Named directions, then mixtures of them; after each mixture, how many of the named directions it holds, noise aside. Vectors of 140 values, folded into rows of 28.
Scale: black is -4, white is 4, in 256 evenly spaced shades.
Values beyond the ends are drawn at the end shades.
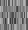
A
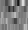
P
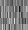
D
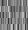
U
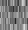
four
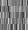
one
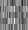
three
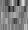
one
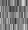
four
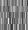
two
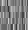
one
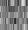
three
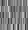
one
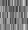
four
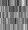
four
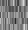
four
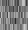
four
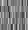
one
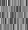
two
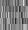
three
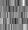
three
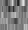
one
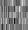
two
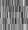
three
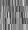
three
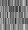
four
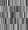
two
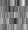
two
